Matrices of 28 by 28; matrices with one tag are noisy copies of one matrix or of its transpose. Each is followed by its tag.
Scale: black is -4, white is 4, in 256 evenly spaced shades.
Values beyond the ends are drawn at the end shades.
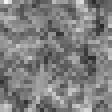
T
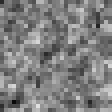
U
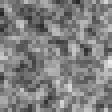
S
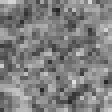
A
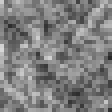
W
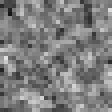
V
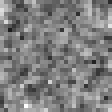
A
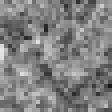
W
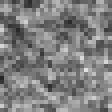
S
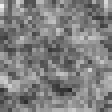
T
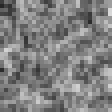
V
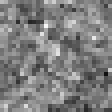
W
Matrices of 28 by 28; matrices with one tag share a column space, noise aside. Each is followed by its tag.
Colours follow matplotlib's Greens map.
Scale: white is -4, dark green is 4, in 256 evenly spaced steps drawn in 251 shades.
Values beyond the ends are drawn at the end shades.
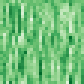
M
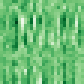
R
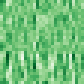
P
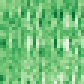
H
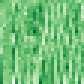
M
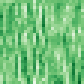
M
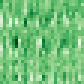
H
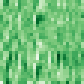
P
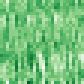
P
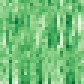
R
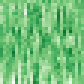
M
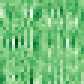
H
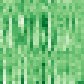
R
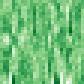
M
